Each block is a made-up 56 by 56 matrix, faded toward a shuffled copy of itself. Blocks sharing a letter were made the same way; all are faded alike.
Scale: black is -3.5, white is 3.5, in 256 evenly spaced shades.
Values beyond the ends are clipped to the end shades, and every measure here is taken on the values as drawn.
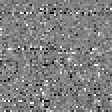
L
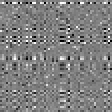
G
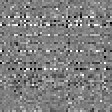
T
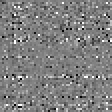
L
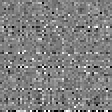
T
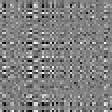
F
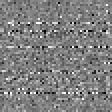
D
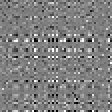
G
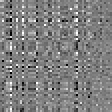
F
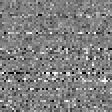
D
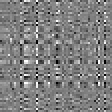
F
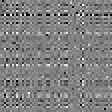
G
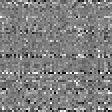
T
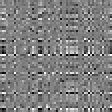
G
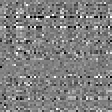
T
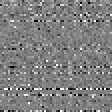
T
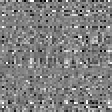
T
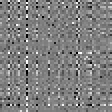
F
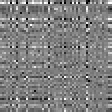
G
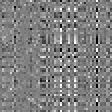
F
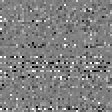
L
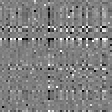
G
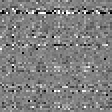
T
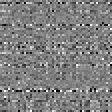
T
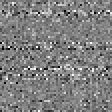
D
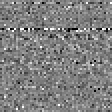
D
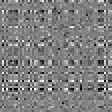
G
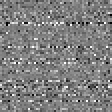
D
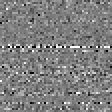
D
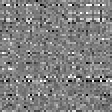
T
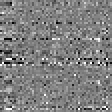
T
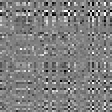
G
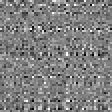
T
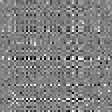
G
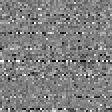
D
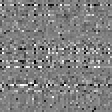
T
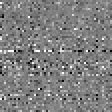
L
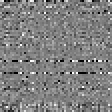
T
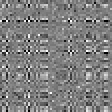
G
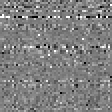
T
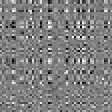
G
